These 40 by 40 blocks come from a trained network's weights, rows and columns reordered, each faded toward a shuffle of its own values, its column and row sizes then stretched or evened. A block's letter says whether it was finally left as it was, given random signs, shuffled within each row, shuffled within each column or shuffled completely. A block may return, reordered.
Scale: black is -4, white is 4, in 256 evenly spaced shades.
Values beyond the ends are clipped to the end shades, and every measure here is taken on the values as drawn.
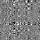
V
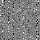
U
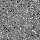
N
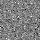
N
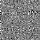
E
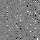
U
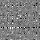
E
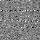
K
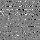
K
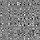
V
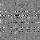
E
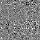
E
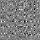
V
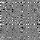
V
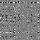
V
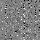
U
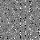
U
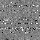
K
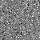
N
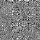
E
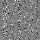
U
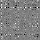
E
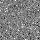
N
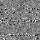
K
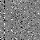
U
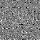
K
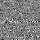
K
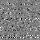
K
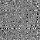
E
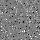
N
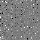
U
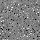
N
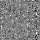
U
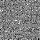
K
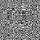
V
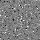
N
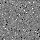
N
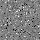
N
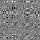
V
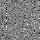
U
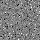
N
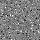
N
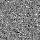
N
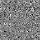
E
